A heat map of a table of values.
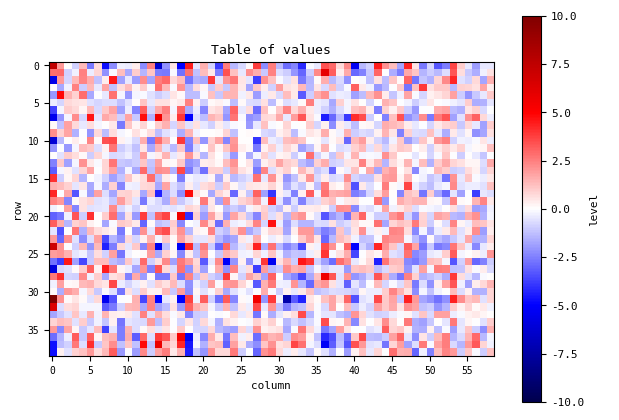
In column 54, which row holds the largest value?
31
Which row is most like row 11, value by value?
13
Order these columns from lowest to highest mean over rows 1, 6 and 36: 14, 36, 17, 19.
19, 36, 14, 17
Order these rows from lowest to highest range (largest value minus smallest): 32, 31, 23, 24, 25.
23, 25, 32, 24, 31
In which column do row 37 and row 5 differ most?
18
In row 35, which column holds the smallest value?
7
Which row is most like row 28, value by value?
1
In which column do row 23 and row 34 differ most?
36
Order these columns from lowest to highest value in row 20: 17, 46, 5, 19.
19, 46, 5, 17
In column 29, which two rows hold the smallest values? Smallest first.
26, 17
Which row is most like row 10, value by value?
27
